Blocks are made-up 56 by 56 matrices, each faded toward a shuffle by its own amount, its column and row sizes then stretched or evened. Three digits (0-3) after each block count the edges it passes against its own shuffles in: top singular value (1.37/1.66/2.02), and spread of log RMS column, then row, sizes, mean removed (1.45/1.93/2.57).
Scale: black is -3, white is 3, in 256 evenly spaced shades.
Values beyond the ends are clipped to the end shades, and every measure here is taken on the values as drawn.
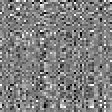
3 2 2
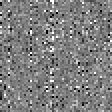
1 3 1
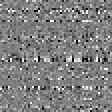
3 1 3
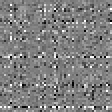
2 3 3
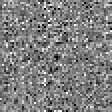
2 2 0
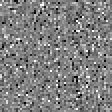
0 2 0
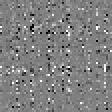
1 3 2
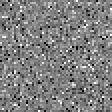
0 0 0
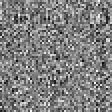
3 1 0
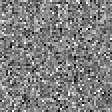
1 1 0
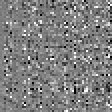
2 3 2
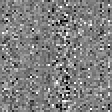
0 3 1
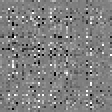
0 3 3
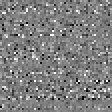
0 0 3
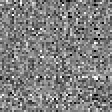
2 1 2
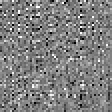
3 2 1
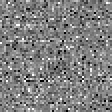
2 0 1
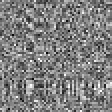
3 0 1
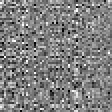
3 3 0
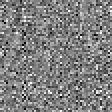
2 2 0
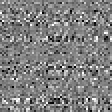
3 0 3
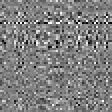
3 2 3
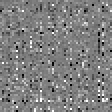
2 3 1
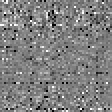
1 1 3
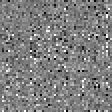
0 2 2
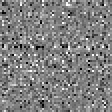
2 2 2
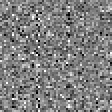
3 2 1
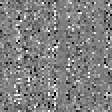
2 3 0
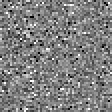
1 0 0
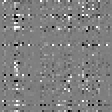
3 3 3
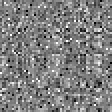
3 1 0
